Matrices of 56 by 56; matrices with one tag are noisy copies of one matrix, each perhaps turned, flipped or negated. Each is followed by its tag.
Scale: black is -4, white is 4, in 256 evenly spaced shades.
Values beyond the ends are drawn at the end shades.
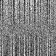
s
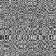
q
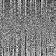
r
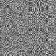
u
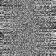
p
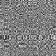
q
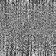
p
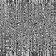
p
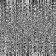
p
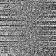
r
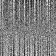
s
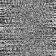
p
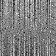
s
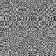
q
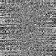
p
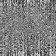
p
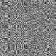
u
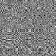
u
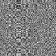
q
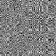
u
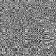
u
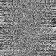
p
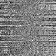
r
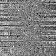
r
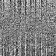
r
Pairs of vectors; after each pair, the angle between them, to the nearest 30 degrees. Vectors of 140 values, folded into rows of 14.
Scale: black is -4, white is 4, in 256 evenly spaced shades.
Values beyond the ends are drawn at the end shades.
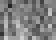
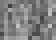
30 degrees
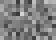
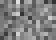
150 degrees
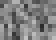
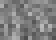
150 degrees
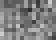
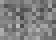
60 degrees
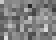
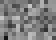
150 degrees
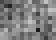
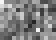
150 degrees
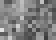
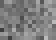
150 degrees
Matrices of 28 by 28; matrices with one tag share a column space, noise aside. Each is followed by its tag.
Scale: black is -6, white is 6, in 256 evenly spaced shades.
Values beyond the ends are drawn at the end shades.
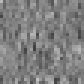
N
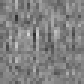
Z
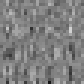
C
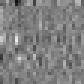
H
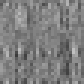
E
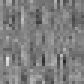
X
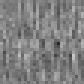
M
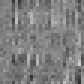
X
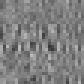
N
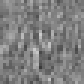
N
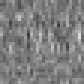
Z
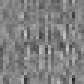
N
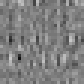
H
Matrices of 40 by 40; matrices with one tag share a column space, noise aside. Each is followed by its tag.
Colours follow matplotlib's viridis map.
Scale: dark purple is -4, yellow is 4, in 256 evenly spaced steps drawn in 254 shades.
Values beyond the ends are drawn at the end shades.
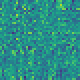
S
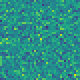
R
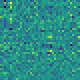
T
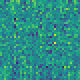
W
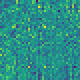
W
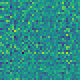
T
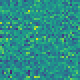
R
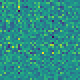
T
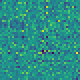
T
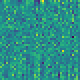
W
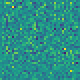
T
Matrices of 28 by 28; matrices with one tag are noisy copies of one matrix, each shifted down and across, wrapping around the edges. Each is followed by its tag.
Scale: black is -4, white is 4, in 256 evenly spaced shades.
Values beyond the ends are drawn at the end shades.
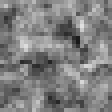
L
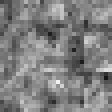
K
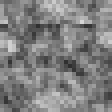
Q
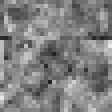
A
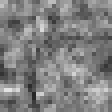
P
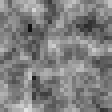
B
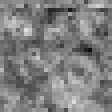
Q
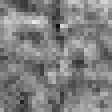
P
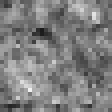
Q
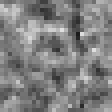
P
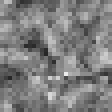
L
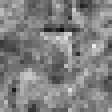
A
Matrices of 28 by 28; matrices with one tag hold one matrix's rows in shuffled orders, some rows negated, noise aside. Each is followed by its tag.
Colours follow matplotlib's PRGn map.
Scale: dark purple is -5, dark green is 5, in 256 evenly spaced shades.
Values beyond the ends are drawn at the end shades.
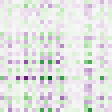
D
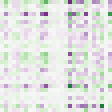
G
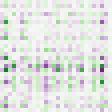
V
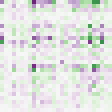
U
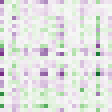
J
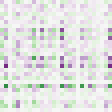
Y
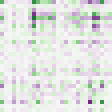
U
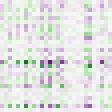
D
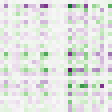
G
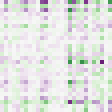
G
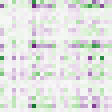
U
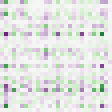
V
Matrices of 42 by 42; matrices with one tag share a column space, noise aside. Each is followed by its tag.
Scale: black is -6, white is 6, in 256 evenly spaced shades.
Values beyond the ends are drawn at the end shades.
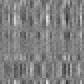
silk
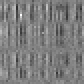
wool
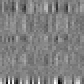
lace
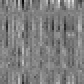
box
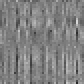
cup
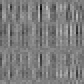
wool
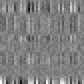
lace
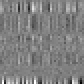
lace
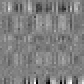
lace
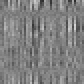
box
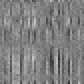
cup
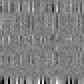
lace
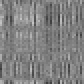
silk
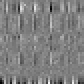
lace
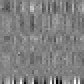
lace
